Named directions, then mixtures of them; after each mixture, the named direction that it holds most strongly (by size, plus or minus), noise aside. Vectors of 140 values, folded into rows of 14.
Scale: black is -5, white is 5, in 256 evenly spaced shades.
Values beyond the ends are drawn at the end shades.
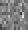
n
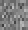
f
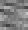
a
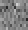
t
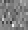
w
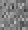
f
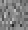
w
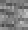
a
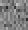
t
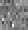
w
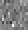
w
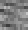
a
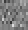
w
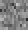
t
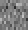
t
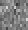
t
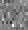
w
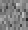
t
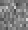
t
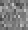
t
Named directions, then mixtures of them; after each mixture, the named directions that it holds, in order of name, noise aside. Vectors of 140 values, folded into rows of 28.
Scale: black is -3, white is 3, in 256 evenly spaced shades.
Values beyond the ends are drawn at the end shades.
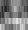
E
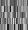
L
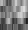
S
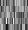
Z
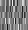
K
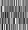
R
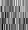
R, S.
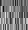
R, S.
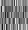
R.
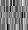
K, L.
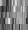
E, K, S.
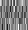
K, R.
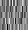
K.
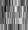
E, K, S.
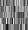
Z.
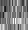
E, K, L.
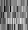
E, L, S.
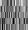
K, R, S.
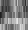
E.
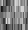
E, S, Z.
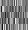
R.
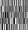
R.
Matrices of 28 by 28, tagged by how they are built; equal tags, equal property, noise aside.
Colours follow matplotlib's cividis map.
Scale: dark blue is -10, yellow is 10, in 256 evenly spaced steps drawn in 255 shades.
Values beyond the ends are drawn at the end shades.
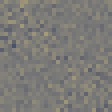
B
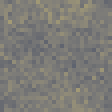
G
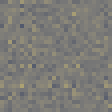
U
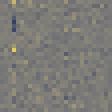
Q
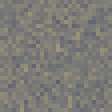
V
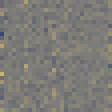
Q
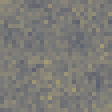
G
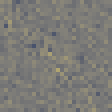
B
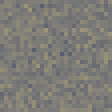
V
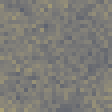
G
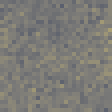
G
